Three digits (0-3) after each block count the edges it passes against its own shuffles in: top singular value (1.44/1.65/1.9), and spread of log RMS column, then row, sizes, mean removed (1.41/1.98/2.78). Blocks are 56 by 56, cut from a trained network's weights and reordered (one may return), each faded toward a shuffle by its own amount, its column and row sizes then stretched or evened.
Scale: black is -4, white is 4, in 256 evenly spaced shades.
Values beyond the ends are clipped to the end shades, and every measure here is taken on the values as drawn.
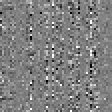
2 3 1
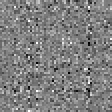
2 2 1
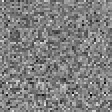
1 0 1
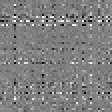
3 2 3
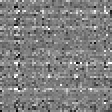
3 2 2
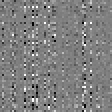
2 3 2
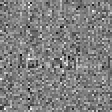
2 2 1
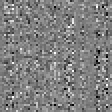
0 3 1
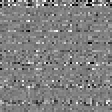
3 1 3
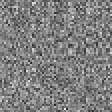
3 0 0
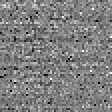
1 0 0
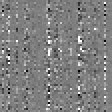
1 3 1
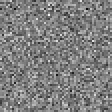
1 0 1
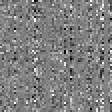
2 3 1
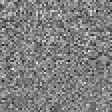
1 0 1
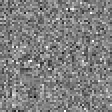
1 0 1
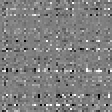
3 2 3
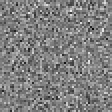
1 1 0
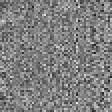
3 2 0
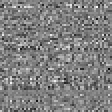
3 0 3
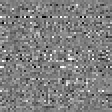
1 0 3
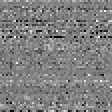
2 0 3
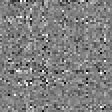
1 2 2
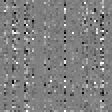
1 3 1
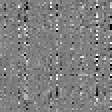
1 3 2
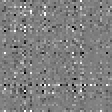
1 2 2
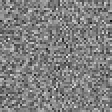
1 0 0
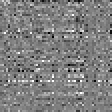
3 2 3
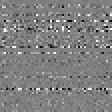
1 1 3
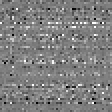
2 1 3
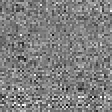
3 1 2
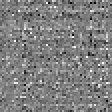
1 1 1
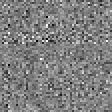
2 1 2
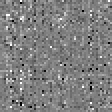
0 2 1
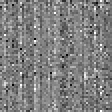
3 2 0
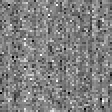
1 0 0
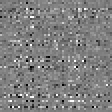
0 2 3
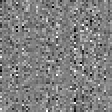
1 3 0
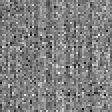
2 0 1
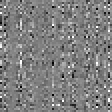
2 3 1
